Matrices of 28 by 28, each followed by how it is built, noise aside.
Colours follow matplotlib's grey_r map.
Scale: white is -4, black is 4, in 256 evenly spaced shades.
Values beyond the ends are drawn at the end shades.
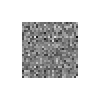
low rank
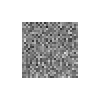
blocks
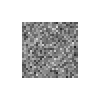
Hankel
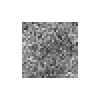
smooth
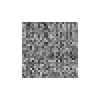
blocks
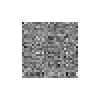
low rank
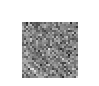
Toeplitz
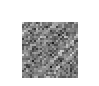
Hankel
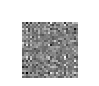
low rank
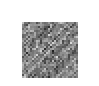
Hankel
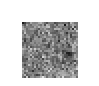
smooth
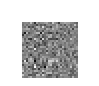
low rank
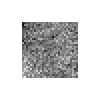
smooth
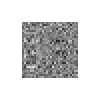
low rank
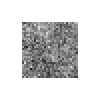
smooth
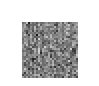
blocks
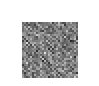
Toeplitz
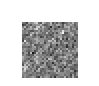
Hankel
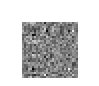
low rank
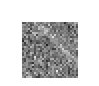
Toeplitz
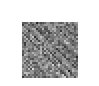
Toeplitz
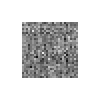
blocks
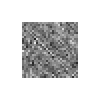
Toeplitz
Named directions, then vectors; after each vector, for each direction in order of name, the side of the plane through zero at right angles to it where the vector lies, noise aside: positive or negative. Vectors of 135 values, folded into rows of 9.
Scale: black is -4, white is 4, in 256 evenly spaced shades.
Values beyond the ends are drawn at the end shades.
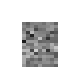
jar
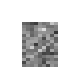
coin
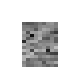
positive, positive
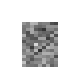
negative, positive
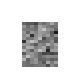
positive, positive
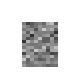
positive, positive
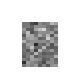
positive, negative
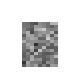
positive, negative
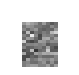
negative, negative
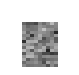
positive, positive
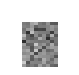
negative, positive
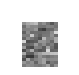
negative, negative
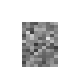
positive, negative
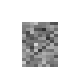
negative, positive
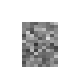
positive, negative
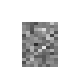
positive, negative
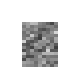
negative, negative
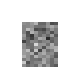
negative, positive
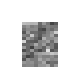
negative, negative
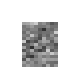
negative, negative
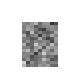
negative, positive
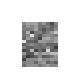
negative, negative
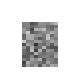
positive, negative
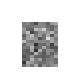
positive, negative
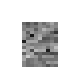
positive, positive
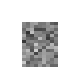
negative, positive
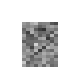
negative, positive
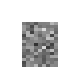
positive, negative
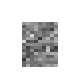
negative, negative
